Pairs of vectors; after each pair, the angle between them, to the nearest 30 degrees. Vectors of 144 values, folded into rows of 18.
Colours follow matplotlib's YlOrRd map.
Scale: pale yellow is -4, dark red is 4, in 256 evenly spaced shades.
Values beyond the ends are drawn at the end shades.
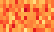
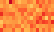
90 degrees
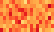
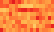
60 degrees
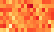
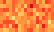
60 degrees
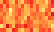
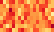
150 degrees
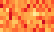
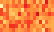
120 degrees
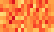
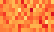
120 degrees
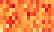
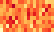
30 degrees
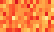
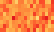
150 degrees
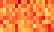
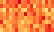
30 degrees
